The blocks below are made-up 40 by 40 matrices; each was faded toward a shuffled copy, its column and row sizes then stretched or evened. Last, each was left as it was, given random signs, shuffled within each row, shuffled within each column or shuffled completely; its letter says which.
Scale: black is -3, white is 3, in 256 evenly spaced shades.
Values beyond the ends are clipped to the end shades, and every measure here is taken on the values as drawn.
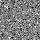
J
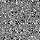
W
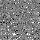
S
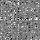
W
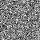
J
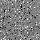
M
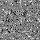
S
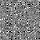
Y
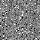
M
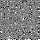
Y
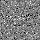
S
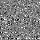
S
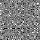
Y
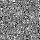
M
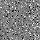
M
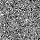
J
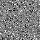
S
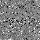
S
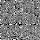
W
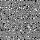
S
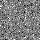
J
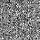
M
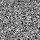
S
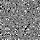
Y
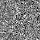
M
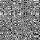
Y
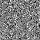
J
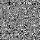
W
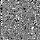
W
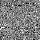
S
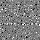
S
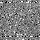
S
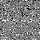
S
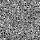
M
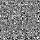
W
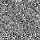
Y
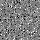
J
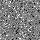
J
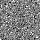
J
